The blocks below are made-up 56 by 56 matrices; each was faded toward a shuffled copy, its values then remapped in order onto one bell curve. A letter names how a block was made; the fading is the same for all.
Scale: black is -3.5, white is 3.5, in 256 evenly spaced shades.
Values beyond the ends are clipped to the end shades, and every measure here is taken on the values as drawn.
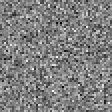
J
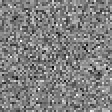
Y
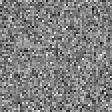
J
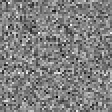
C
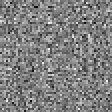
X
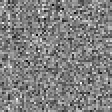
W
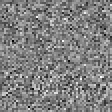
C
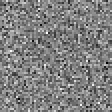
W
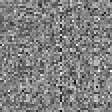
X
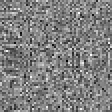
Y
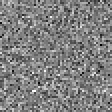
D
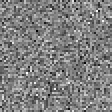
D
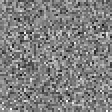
C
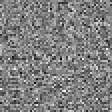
Y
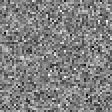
J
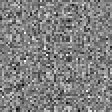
X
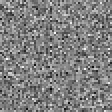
W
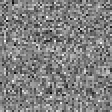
Y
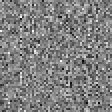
X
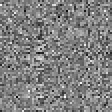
X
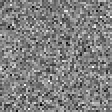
D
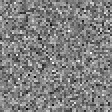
J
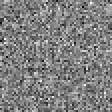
D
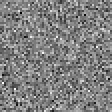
W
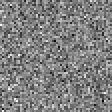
W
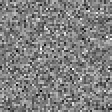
D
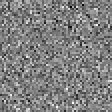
Y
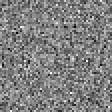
D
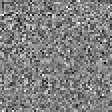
X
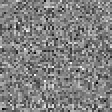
X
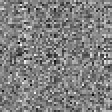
X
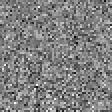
C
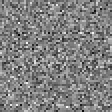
C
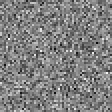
D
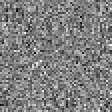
Y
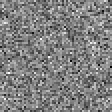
J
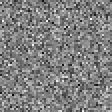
J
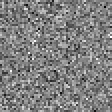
W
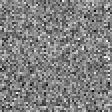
W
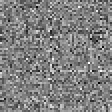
X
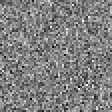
D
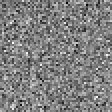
W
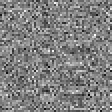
Y
